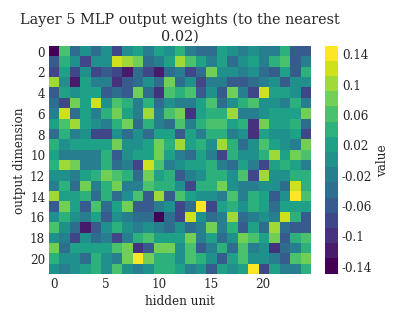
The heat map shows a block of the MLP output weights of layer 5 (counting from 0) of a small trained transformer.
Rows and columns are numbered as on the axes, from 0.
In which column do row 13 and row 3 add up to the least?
2
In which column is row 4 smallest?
10
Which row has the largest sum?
9
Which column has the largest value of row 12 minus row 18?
6
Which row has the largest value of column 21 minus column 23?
17
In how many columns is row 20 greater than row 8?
17
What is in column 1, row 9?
0
